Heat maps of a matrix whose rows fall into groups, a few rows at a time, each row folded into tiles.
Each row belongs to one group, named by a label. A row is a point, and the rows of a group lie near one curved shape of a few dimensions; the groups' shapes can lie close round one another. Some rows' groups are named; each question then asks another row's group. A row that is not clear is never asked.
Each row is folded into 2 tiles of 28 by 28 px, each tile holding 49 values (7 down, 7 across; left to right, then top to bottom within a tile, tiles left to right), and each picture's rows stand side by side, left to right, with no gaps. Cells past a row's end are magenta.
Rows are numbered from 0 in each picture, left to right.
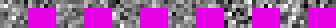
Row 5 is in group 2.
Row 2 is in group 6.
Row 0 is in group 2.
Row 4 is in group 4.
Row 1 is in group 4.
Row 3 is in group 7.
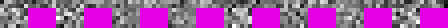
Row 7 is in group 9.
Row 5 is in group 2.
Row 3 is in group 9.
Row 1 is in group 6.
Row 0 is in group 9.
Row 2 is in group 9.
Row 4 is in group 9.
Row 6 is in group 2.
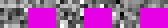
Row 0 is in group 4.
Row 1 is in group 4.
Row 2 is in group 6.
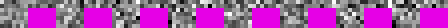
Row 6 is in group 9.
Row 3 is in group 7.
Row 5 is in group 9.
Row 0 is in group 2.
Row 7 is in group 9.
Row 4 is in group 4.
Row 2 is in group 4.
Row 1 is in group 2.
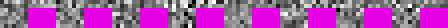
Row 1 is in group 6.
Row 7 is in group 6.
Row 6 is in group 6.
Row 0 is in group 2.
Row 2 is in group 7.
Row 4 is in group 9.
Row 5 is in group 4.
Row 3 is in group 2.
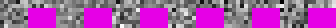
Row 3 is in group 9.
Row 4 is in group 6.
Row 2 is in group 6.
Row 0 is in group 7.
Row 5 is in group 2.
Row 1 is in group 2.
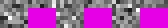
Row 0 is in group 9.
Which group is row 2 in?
6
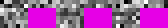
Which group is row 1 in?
4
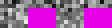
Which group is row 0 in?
9
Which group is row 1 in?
9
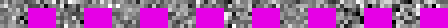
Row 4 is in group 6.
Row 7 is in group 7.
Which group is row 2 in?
2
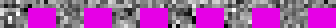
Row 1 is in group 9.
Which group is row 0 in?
2
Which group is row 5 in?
9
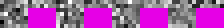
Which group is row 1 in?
6
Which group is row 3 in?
9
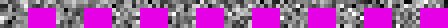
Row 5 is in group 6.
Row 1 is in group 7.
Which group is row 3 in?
4
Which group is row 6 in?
9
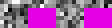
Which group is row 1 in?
4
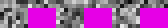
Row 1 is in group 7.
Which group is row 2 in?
9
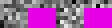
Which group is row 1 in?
7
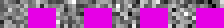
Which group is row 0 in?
7
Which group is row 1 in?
7
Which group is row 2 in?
2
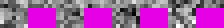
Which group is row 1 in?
7
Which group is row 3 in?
9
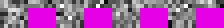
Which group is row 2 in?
4
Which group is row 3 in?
6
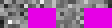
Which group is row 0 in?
9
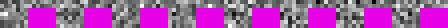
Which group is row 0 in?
4
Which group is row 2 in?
4
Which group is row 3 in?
7
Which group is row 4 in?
4
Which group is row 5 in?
4
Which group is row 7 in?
2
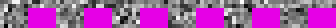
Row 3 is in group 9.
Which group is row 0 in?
7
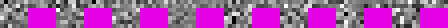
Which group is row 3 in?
2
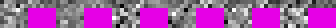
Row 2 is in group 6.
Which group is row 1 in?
7
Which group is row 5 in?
9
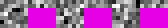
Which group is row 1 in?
6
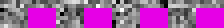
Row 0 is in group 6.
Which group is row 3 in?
4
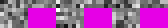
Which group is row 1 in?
2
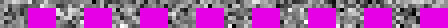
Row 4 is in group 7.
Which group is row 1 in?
4
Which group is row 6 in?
9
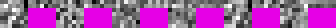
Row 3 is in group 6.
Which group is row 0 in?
2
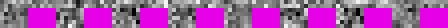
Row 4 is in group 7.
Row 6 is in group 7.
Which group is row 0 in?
7
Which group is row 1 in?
4
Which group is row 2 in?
7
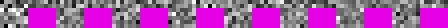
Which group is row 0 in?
9
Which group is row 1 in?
6
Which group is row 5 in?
9
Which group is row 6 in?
2
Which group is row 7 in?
7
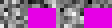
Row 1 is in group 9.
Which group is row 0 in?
9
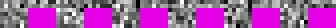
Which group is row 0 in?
2
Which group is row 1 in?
2
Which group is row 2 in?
2
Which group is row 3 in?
6
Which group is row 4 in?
2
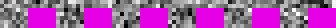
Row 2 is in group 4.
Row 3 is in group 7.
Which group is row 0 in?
4
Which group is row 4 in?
6
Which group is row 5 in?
9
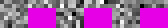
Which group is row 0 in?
4
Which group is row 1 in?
2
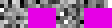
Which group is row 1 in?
9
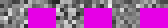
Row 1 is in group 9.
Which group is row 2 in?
7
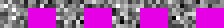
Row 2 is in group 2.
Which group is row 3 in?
9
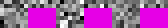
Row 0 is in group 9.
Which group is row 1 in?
4
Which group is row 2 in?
4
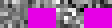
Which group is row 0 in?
7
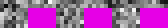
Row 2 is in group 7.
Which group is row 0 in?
2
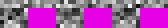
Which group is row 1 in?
4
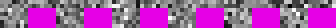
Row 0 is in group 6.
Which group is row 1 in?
9
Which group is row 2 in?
2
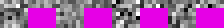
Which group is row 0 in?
4
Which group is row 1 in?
2
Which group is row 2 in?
4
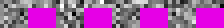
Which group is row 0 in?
7
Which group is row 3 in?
9
